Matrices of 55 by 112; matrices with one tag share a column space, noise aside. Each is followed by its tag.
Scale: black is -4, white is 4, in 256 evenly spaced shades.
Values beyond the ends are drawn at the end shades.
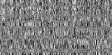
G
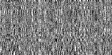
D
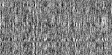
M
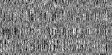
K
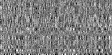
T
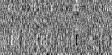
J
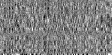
T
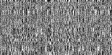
D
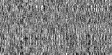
J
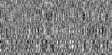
K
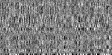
T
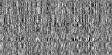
M
